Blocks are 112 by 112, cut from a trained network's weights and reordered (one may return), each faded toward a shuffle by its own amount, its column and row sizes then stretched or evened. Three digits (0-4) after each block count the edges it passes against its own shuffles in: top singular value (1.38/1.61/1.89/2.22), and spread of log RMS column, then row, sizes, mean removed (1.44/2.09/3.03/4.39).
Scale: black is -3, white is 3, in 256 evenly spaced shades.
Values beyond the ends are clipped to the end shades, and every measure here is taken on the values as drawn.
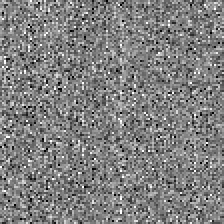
0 1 0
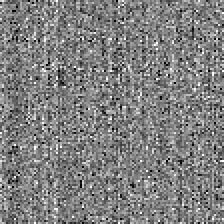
2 1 1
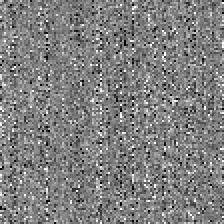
0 3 0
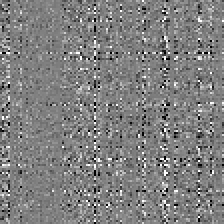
4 4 3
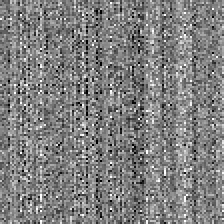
4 3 1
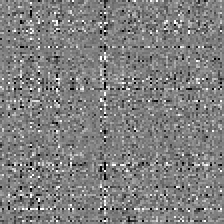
2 3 3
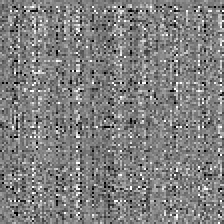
3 3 3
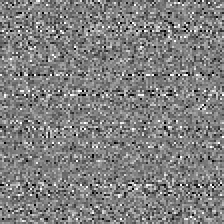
1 0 3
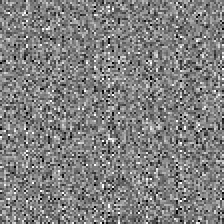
4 3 1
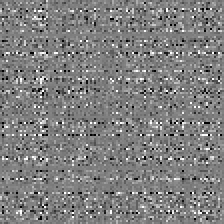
1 3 4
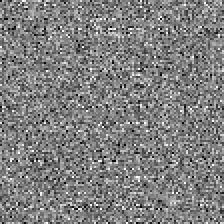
2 0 2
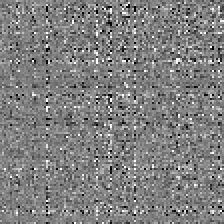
2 3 3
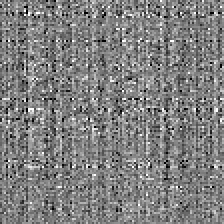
4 1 3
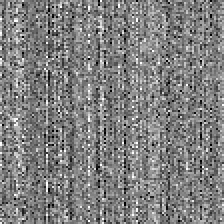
4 3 0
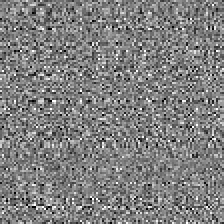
4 1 3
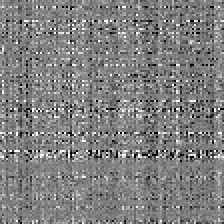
4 2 4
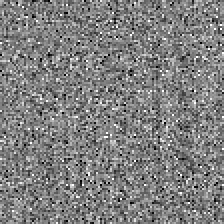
0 0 1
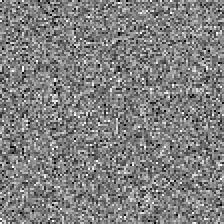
2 1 0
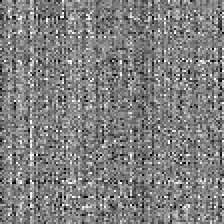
4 2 3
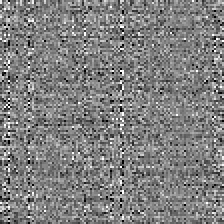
4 3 0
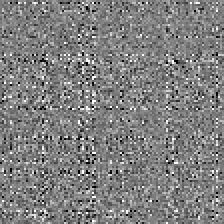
4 3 3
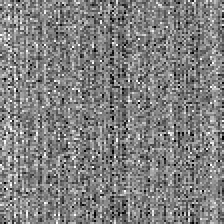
4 2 1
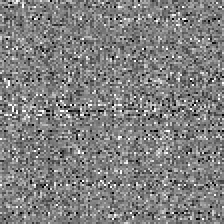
0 0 3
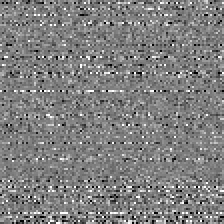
0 0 4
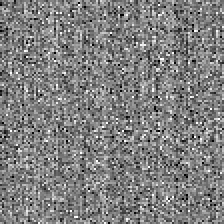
2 0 1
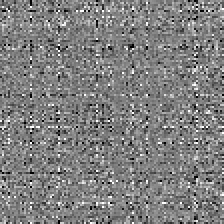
2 3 3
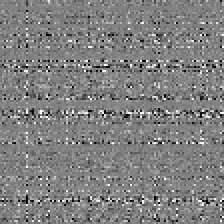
2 2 4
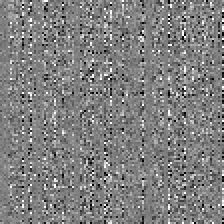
0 4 2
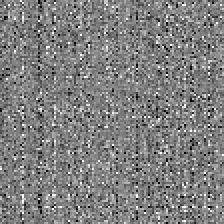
1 3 2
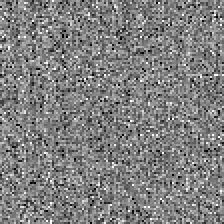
0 0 1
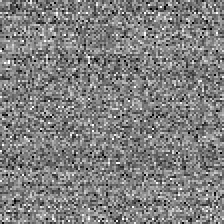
2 0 1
